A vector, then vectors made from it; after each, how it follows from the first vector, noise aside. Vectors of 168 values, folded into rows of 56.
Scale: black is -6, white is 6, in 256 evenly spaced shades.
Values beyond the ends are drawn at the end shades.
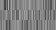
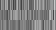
wrapped around, negated.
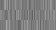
negated, shrunk.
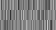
reversed.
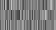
sign-scrambled.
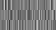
sign-scrambled.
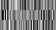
wrapped around, scaled up.
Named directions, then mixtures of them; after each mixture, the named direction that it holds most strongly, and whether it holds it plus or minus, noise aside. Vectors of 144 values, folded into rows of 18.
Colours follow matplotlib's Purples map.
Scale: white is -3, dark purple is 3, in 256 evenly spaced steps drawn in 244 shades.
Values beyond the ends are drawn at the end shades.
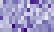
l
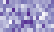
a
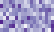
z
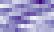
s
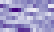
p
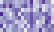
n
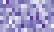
a, plus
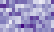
s, minus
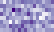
a, plus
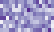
z, minus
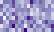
z, plus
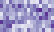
l, minus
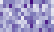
n, plus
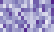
n, minus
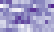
p, minus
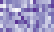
n, minus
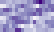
s, plus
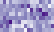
a, minus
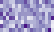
z, minus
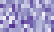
z, plus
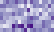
l, plus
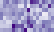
l, plus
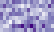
a, plus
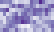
s, plus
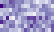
z, plus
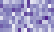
l, minus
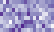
a, plus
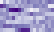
p, plus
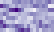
p, plus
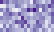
n, minus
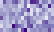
l, plus
